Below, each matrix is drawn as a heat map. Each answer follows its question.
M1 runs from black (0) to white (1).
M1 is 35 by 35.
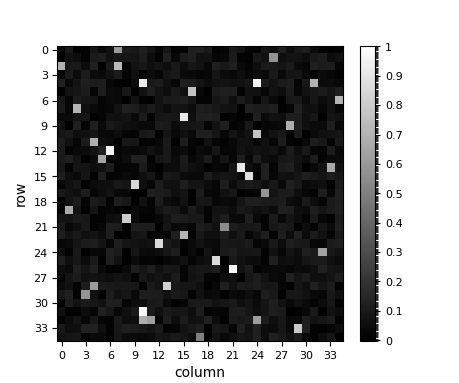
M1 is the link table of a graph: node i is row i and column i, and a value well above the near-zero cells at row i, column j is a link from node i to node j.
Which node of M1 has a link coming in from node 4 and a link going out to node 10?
node 31
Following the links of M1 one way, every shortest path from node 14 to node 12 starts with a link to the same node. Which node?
node 22
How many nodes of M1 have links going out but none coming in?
1
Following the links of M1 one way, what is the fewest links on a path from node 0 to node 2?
2
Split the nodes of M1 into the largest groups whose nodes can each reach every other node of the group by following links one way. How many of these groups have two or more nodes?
4
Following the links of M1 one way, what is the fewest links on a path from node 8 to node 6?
4
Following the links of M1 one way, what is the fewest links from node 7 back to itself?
2
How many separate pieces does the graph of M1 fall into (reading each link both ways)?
6
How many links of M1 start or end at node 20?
2
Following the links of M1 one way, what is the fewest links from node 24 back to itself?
2
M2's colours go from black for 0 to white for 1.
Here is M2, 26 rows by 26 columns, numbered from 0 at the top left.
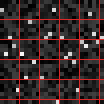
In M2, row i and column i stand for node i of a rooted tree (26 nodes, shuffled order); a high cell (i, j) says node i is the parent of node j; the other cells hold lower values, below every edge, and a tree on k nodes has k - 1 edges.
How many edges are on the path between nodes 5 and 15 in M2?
4
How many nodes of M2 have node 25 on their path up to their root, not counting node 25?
2
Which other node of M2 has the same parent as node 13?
0
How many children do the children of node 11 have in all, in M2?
1
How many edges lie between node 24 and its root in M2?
6
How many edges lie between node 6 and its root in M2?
5
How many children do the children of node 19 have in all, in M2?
2
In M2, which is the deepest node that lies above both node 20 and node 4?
22
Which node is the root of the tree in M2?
9
